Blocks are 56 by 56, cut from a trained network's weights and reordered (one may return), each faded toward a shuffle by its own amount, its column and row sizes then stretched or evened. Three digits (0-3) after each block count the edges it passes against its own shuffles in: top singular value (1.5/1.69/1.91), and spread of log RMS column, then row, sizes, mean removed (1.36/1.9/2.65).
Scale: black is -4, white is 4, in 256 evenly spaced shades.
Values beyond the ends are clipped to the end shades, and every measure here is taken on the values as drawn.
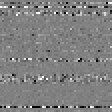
2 0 3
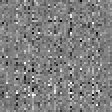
0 3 1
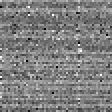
3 1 0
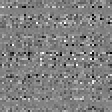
1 1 3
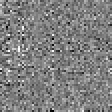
2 2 1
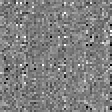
1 2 1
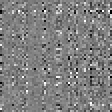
3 3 2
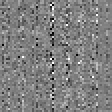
1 3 0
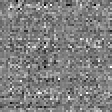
0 2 2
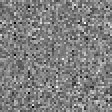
0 1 1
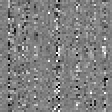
2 3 0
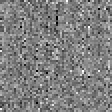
0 2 0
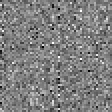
1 2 0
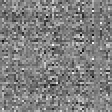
1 3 0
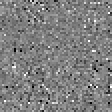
0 1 1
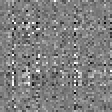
3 3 2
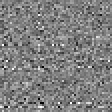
3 1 2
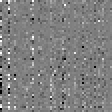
1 3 1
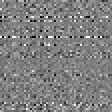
3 1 3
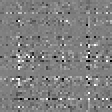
1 2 3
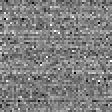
1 0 1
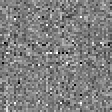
0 2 1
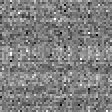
2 2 0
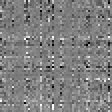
2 3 2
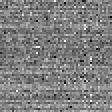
2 1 0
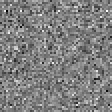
2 1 1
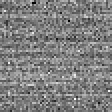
2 0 0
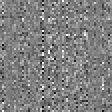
0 3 0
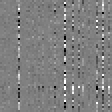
3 3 0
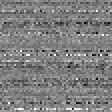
3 0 3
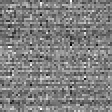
3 2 0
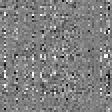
1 3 2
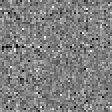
0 1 1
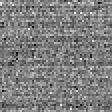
2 1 0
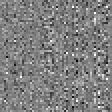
1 3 0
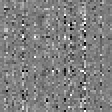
0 3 1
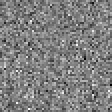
1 1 1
